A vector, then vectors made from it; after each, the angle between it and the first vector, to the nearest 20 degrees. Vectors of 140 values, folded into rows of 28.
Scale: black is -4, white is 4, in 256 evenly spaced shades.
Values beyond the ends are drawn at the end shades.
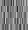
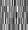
160 degrees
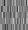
40 degrees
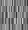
140 degrees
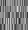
120 degrees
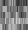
60 degrees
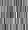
60 degrees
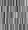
40 degrees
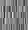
80 degrees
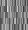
140 degrees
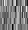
100 degrees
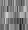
60 degrees
